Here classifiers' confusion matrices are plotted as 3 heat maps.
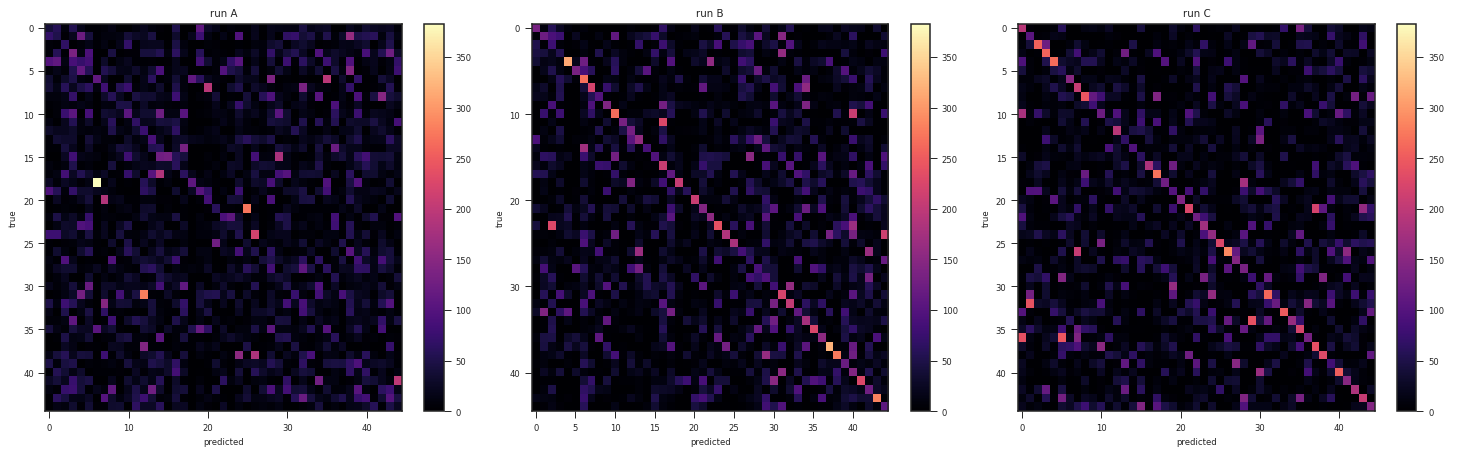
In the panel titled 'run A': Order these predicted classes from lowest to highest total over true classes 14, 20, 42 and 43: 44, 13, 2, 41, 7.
41, 44, 2, 13, 7
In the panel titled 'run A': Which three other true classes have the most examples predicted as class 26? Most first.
24, 38, 15
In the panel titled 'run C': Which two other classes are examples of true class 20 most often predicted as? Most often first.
4, 39
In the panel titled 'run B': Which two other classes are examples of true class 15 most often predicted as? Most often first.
27, 10
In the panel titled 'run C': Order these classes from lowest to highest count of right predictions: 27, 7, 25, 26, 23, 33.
27, 23, 7, 25, 33, 26
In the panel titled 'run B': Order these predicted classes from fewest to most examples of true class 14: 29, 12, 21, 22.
22, 21, 12, 29
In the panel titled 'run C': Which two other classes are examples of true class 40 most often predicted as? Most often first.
30, 36
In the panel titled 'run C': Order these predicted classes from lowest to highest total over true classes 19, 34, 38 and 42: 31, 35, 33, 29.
33, 35, 31, 29
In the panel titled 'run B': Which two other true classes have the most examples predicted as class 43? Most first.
36, 20
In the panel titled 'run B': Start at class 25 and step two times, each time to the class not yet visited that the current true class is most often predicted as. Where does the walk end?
34
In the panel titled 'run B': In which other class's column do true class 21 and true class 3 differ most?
31
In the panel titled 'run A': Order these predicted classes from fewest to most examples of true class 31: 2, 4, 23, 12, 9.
2, 23, 9, 4, 12
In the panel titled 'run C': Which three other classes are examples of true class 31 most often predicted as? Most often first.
24, 1, 19
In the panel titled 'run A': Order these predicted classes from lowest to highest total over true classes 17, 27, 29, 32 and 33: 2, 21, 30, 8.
21, 8, 30, 2
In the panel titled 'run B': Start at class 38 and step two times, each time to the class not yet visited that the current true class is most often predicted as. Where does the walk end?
42
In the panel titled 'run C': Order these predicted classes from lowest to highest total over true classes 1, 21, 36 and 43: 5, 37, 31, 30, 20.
20, 30, 31, 37, 5
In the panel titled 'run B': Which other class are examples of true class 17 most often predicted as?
40
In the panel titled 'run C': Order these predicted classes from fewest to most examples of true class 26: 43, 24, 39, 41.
43, 24, 39, 41
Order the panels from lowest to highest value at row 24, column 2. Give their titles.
run B, run A, run C
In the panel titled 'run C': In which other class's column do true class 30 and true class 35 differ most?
19
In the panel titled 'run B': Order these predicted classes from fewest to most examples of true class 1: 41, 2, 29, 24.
41, 29, 24, 2
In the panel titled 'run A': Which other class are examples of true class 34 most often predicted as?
3
